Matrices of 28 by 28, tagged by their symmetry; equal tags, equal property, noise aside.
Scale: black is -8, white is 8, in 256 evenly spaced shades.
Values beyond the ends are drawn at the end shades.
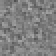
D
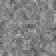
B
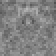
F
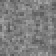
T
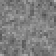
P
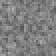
T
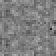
T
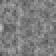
T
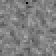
P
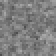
B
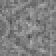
T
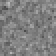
D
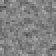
P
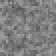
T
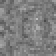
T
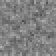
P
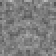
F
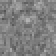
F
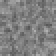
P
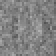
T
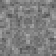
F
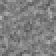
P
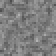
P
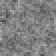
P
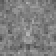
F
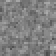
D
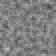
D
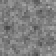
T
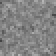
P
